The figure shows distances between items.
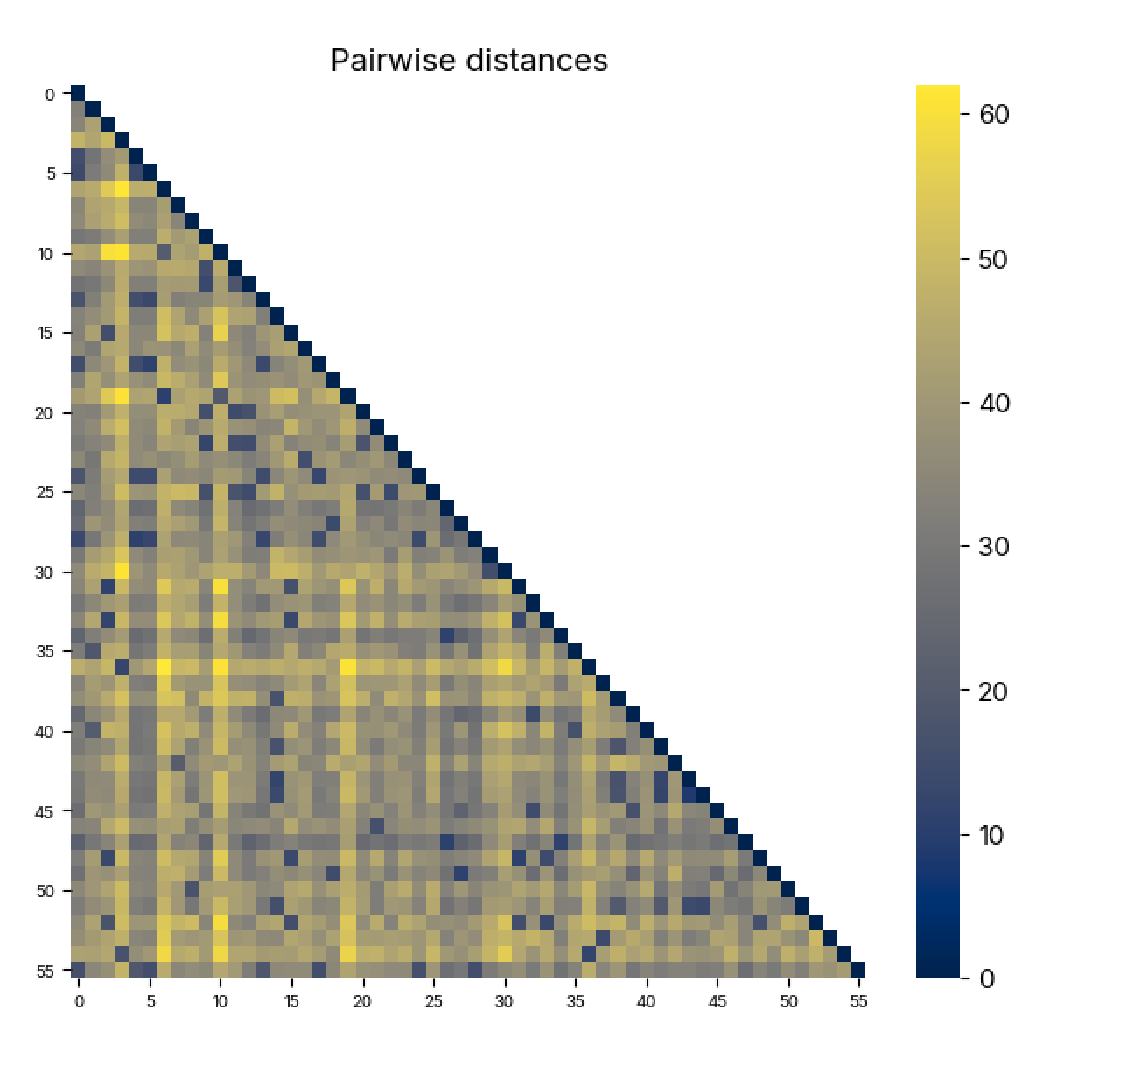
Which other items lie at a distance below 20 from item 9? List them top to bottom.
11, 12, 20, 22, 25
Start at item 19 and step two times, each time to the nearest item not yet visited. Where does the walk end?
10
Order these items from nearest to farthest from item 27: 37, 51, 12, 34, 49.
49, 34, 12, 51, 37
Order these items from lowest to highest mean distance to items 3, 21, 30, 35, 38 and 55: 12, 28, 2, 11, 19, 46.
28, 46, 12, 11, 2, 19
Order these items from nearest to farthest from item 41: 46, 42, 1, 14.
14, 46, 1, 42
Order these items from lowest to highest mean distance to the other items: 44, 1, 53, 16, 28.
28, 44, 1, 16, 53
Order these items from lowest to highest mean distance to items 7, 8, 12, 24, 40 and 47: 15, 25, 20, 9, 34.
34, 9, 20, 25, 15
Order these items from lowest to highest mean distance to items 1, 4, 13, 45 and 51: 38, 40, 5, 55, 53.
5, 55, 40, 38, 53
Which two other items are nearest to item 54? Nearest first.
36, 3
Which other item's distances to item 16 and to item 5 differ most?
17
